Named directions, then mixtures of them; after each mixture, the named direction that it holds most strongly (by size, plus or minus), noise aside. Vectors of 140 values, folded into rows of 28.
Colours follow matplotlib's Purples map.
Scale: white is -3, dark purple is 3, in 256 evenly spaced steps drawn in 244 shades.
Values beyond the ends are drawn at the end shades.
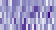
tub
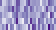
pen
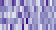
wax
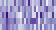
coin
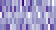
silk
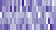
silk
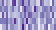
wax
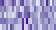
wax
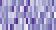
pen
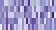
coin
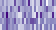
coin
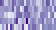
wax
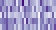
coin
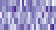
silk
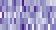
tub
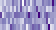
silk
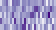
tub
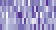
coin
